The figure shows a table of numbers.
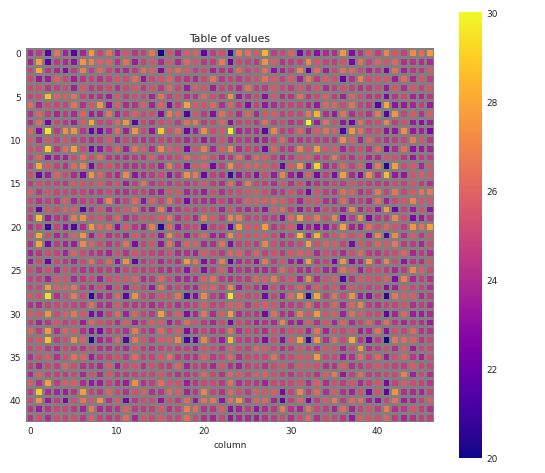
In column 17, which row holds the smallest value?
20
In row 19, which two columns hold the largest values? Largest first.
1, 31
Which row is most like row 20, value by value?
0
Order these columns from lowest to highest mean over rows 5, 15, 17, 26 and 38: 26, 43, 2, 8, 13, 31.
8, 13, 31, 26, 43, 2
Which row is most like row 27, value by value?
5
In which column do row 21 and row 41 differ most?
41
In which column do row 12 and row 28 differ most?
2
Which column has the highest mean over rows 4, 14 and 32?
36
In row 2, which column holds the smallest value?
32
